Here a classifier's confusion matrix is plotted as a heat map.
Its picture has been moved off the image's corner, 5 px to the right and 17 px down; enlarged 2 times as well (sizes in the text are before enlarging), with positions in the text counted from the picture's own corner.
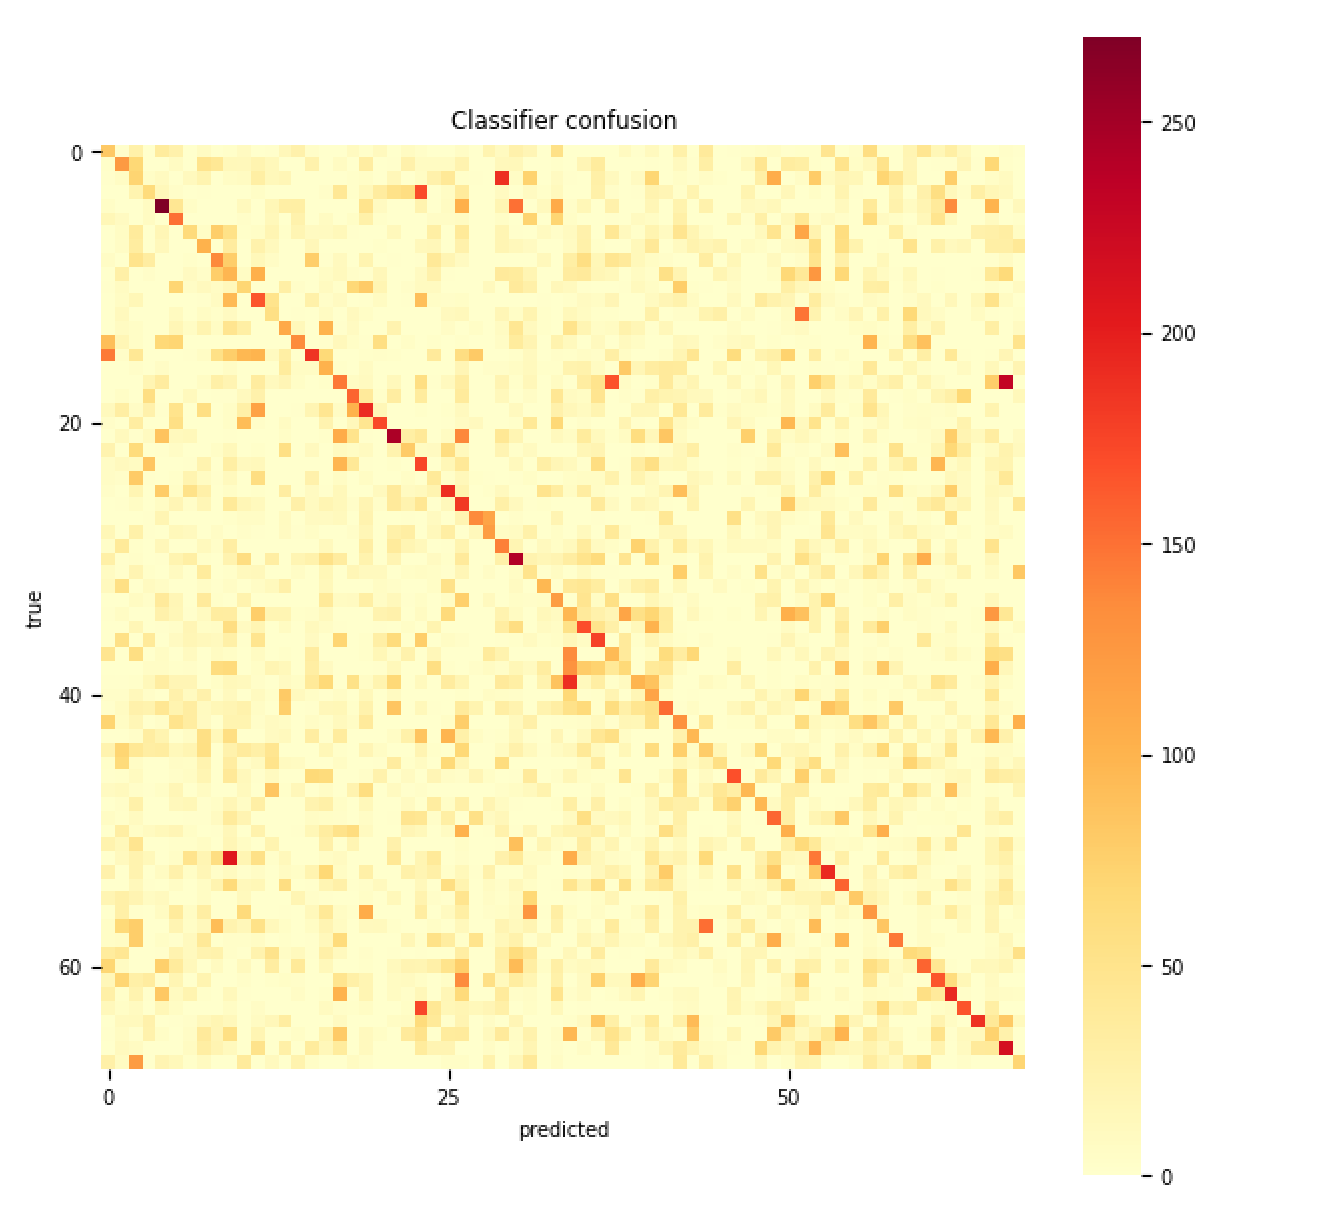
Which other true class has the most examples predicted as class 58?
41
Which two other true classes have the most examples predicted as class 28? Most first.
27, 61
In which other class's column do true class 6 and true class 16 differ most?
51
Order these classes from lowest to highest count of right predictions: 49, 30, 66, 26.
49, 26, 66, 30
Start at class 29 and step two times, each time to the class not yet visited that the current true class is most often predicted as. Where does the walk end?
34
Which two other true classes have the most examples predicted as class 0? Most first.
15, 14
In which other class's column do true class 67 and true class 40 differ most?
2
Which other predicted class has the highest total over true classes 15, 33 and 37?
0
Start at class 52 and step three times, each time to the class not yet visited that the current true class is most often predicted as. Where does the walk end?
23
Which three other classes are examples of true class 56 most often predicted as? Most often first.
31, 19, 10
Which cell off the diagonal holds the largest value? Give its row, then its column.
17, 66
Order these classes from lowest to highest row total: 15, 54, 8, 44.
8, 54, 44, 15
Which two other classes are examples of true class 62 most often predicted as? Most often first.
17, 4
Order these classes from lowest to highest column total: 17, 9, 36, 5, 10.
10, 5, 17, 36, 9
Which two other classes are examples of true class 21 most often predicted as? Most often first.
26, 17
